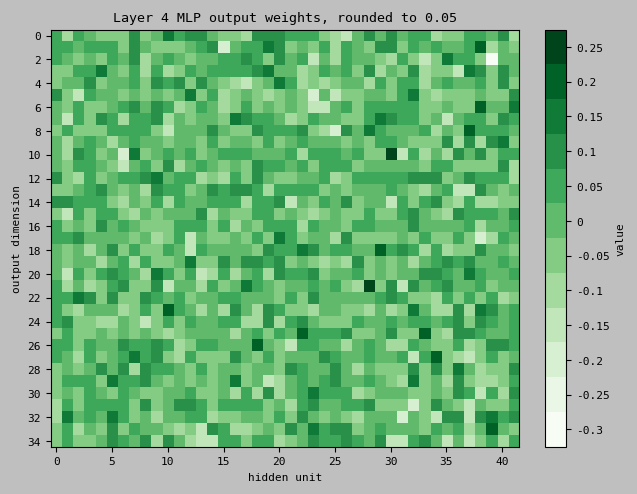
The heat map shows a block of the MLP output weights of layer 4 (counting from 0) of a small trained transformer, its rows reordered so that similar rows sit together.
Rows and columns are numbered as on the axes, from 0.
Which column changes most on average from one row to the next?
38
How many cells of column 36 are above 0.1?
1
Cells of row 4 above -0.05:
25
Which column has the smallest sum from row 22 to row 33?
37
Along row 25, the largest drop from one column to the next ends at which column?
34
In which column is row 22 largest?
2
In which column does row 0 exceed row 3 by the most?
10
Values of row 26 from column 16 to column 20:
0 0 0.2 0 -0.05
